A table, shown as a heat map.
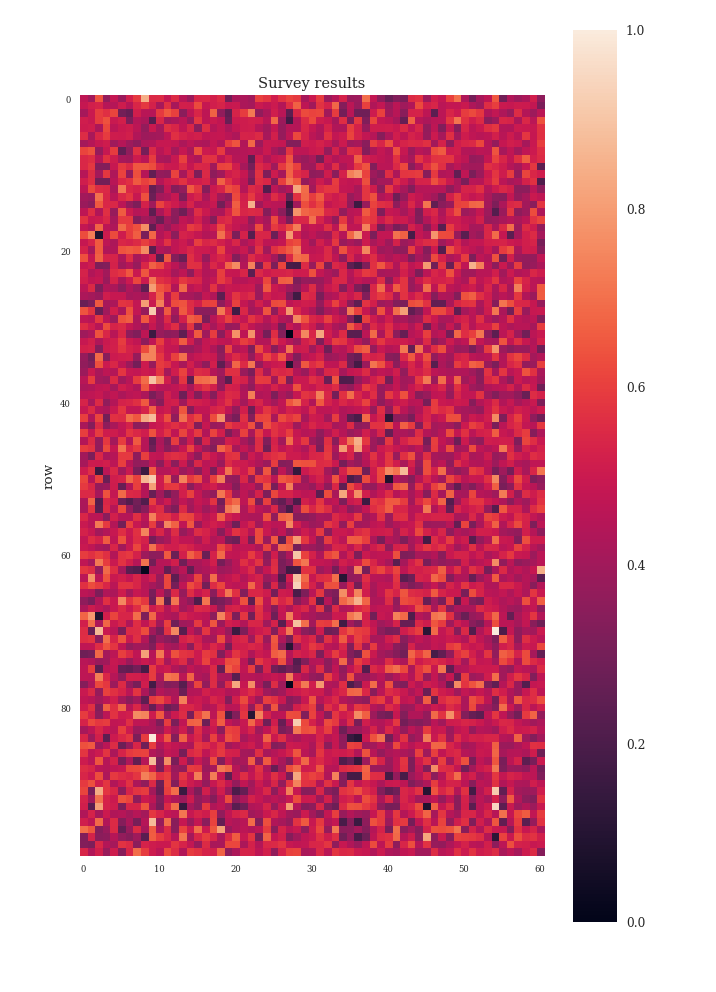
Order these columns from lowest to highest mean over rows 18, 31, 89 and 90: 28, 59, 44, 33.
44, 59, 33, 28
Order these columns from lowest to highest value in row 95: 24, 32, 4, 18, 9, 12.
18, 12, 32, 4, 24, 9
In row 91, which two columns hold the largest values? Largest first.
54, 2
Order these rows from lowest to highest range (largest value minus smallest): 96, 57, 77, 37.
57, 96, 37, 77
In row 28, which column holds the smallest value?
20
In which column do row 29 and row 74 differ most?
28
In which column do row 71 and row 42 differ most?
9
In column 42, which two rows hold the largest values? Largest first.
49, 28
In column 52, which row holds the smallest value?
81
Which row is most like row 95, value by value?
87
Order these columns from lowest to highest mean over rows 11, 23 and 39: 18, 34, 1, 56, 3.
3, 56, 1, 34, 18
